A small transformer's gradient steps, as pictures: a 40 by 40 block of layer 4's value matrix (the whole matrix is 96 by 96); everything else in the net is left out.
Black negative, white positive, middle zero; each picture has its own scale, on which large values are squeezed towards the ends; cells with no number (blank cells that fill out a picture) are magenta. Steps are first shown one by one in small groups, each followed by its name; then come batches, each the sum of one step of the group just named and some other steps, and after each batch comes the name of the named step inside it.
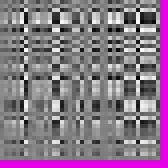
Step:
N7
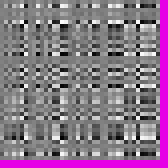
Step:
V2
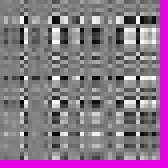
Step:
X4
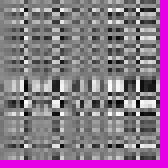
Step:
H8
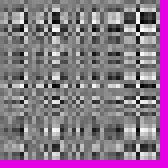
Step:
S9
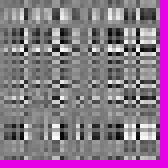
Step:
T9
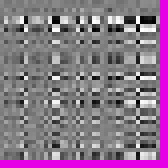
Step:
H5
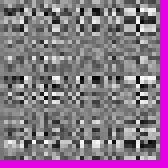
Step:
S9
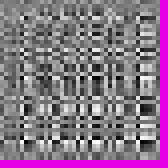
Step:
T9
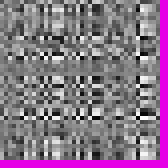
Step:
T9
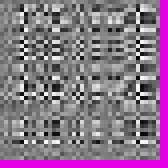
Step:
N7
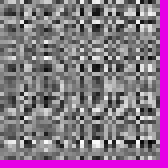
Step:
H8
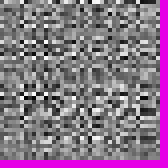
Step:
H8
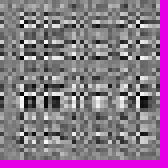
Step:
V2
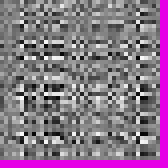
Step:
V2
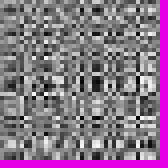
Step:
T9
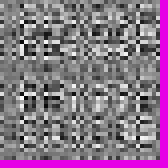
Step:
T9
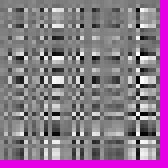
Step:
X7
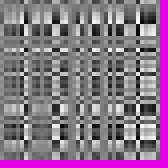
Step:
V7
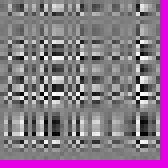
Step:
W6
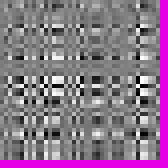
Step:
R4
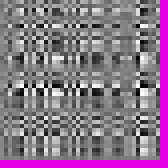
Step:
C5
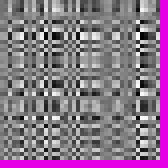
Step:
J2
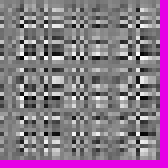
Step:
X7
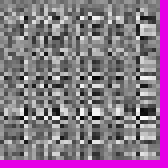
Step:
V7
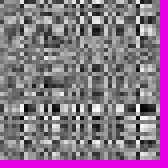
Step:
V7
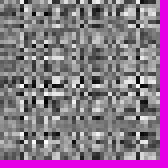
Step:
R4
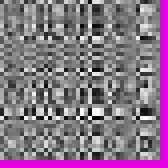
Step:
J2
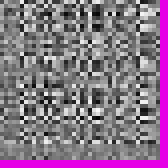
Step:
C5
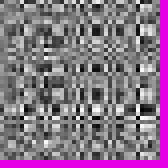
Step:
V7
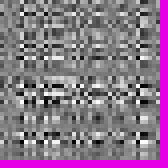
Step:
R4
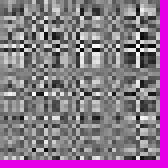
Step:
J2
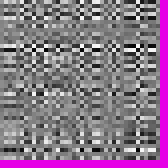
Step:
C5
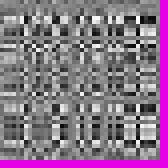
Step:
V7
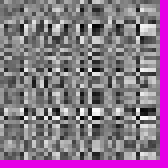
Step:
V7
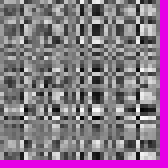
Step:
V7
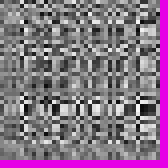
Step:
V7
